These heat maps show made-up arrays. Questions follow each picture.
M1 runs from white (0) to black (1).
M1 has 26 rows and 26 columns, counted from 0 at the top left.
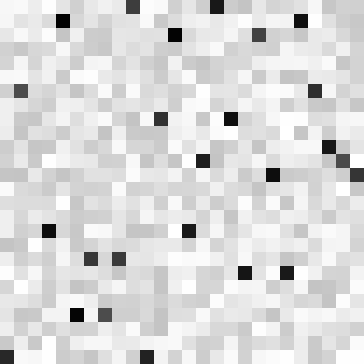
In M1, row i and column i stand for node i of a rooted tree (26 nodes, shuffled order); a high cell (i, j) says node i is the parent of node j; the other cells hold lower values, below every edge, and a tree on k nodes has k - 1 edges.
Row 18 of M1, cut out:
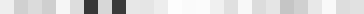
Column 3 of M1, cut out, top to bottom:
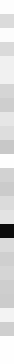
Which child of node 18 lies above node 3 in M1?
8
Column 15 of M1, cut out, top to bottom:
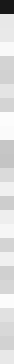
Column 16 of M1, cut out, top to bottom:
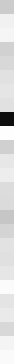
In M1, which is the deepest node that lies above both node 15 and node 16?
2
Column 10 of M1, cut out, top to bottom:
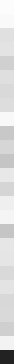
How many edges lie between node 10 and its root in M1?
3
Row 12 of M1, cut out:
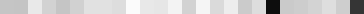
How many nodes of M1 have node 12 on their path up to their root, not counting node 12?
9
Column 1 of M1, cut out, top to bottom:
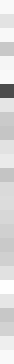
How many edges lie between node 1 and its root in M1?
3
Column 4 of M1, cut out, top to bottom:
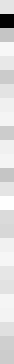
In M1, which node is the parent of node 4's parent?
6
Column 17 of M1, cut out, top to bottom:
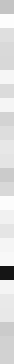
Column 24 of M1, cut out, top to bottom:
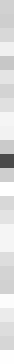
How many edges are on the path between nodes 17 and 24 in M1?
7
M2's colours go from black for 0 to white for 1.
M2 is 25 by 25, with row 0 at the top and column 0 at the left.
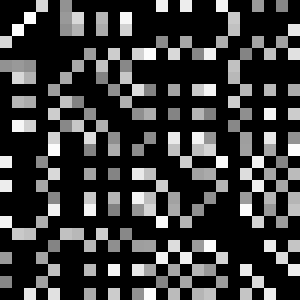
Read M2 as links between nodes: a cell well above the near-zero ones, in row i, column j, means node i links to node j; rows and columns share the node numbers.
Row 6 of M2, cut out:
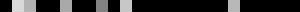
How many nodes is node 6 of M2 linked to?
6
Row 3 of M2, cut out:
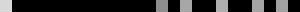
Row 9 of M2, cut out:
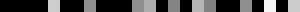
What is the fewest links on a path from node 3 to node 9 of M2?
5
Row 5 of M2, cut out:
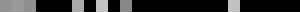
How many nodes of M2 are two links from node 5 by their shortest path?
7
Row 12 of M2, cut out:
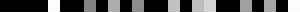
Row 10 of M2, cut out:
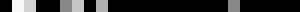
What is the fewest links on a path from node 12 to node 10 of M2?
3
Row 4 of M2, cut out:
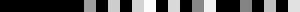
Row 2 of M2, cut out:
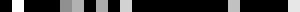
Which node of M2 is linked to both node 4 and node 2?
node 24
